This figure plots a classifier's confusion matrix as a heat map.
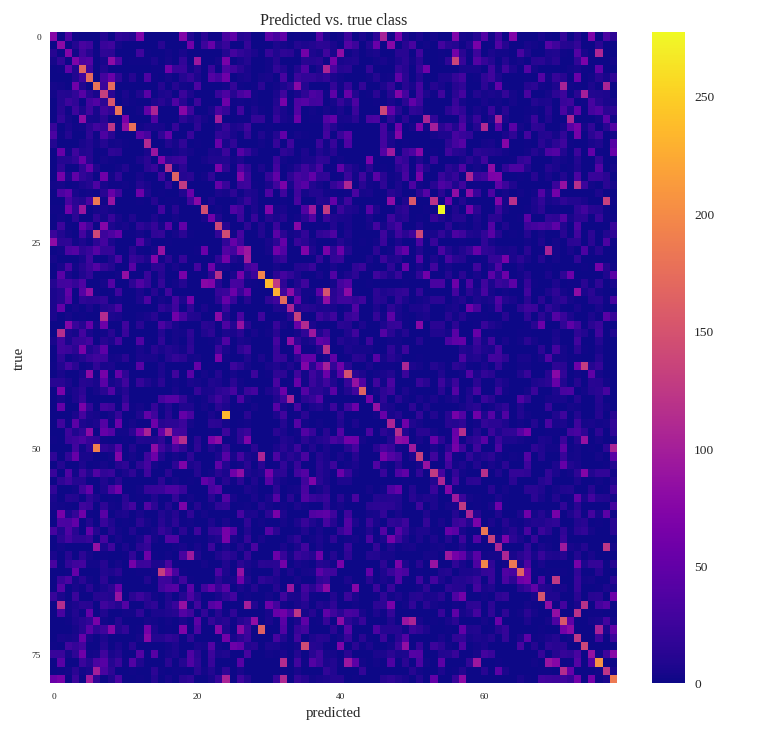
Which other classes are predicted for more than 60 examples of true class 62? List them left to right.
6, 71, 77
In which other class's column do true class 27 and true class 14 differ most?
47
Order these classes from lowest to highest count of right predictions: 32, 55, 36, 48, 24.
55, 36, 48, 24, 32
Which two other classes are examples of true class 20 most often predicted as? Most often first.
6, 50
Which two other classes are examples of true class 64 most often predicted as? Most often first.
60, 53
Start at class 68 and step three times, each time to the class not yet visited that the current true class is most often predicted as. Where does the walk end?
24
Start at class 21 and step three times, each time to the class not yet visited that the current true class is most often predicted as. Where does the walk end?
1
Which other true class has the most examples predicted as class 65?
66
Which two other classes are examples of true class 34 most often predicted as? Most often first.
7, 23
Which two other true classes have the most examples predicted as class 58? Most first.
17, 19
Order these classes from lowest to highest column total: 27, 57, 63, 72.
72, 63, 27, 57
